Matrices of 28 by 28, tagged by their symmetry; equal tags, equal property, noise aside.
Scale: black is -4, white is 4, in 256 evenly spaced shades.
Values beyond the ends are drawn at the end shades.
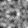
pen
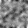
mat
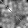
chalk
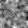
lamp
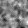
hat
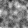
lamp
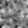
lamp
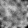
chalk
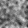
hat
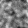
lamp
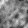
chalk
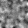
hat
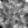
hat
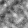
chalk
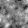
hat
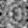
pen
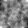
mat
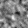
hat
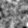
hat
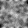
mat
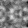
pen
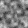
mat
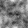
mat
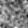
hat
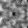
pen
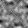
mat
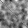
lamp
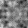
pen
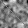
lamp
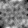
mat
